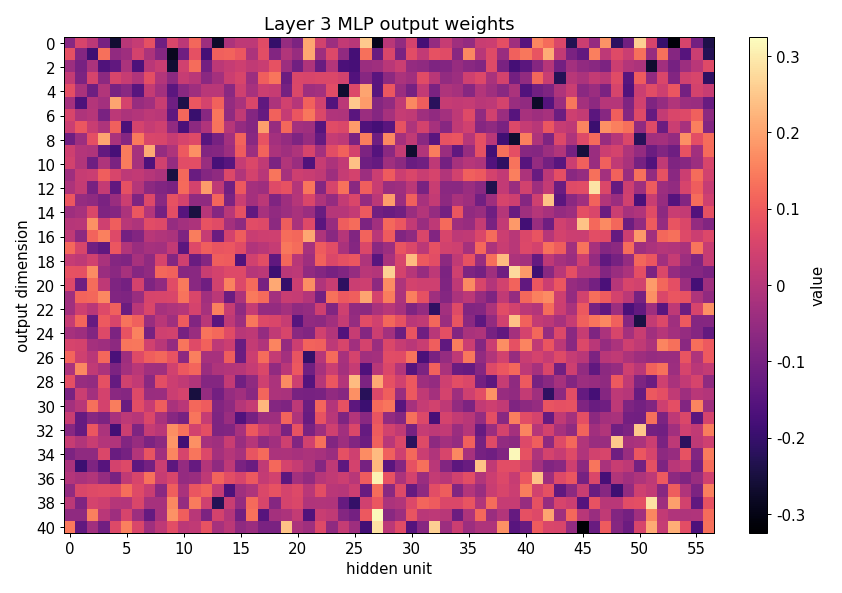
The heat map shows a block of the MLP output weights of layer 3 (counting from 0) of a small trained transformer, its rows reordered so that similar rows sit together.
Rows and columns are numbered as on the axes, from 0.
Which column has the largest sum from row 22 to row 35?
27
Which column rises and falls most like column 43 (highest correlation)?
14
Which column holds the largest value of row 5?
25
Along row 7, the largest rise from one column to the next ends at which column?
47
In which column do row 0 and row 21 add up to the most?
26
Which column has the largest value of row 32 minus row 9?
45
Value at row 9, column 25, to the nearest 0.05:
0.05
